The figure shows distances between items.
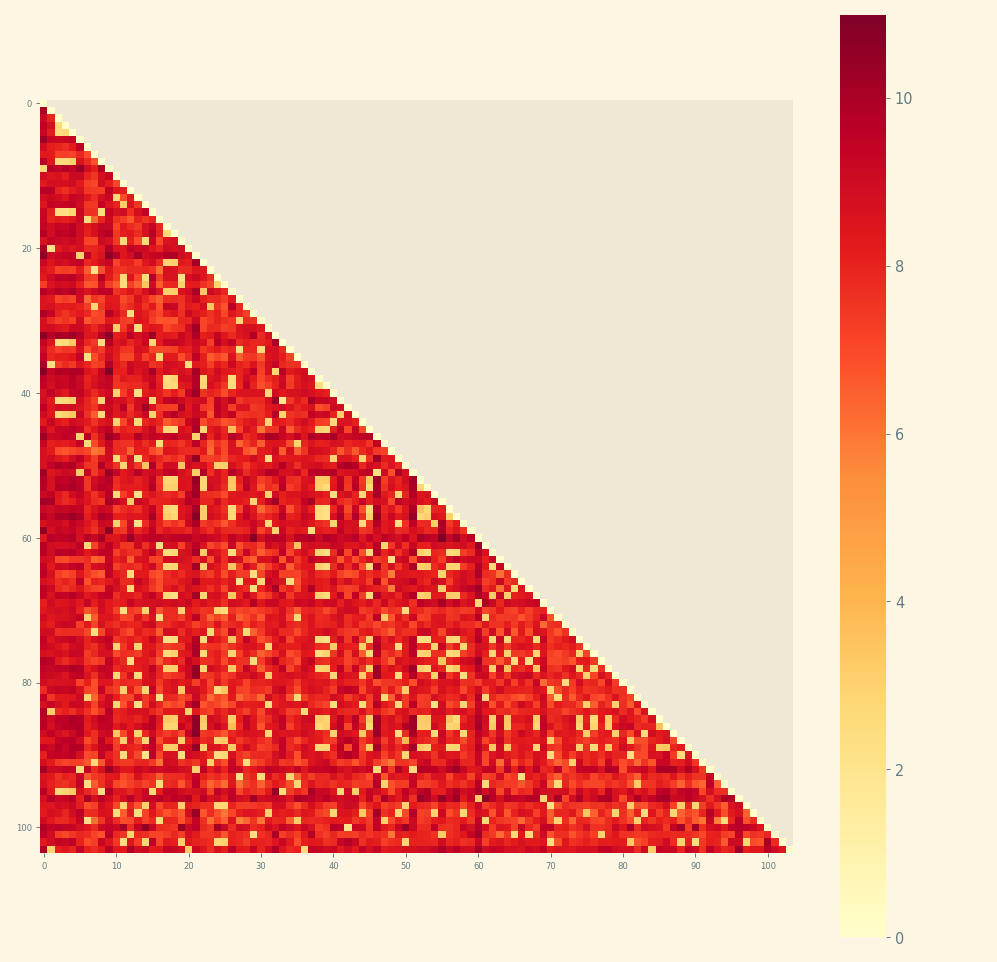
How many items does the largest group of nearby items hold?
20
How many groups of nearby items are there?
16
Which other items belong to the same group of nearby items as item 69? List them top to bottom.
60, 96
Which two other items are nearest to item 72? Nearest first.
80, 69
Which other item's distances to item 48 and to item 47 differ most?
63
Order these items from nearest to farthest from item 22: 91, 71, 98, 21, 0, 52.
52, 98, 71, 91, 0, 21
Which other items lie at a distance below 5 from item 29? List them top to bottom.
12, 55, 65, 67, 77, 101
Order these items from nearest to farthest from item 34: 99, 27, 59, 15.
27, 99, 15, 59
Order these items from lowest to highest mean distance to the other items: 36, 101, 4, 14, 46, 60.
101, 14, 36, 4, 46, 60
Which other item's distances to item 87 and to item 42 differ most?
100
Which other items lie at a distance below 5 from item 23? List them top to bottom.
7, 28, 73, 91
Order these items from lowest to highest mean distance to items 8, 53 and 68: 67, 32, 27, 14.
27, 67, 32, 14
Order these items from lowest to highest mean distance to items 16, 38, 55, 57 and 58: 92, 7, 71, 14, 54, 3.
71, 54, 7, 14, 3, 92
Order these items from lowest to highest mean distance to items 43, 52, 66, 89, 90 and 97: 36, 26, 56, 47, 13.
56, 26, 47, 13, 36
